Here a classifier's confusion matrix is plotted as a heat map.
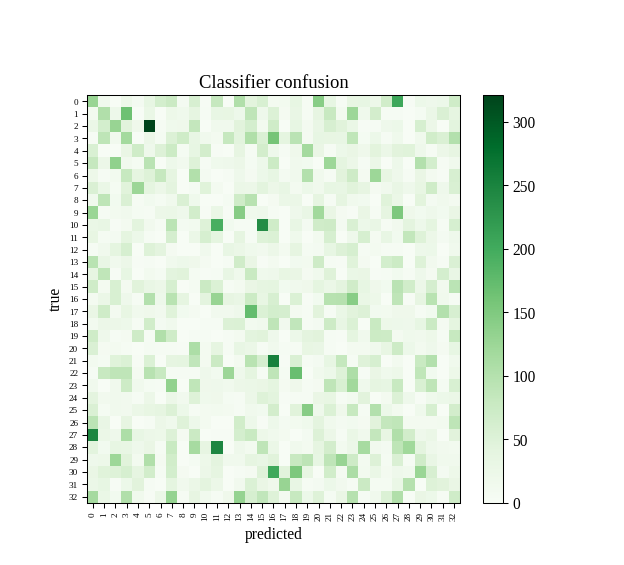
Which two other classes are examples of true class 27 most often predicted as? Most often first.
0, 3
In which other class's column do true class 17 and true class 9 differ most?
14
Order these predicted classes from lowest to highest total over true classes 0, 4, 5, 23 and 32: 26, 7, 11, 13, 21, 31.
31, 11, 26, 21, 13, 7
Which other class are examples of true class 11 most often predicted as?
28
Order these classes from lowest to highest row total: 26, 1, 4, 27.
26, 4, 1, 27
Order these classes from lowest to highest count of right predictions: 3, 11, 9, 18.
11, 9, 18, 3
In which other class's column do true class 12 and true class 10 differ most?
15
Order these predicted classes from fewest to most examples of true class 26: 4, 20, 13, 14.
4, 14, 20, 13
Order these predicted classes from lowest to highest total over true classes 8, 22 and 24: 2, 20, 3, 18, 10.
10, 20, 2, 3, 18
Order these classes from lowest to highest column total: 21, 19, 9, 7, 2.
19, 2, 9, 21, 7
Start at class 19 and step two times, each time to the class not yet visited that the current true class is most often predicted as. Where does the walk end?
25
